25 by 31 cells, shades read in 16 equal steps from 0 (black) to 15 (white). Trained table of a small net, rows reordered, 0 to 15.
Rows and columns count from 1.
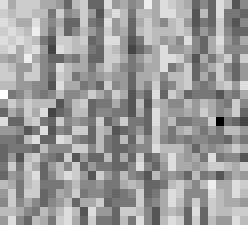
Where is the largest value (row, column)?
11, 1
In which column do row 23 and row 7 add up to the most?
22
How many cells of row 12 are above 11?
4
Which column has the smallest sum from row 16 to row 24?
15
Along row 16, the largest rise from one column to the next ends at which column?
8
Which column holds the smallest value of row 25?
20
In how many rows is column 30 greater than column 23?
10
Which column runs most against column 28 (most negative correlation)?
13
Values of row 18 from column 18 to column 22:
12 6 7 10 13
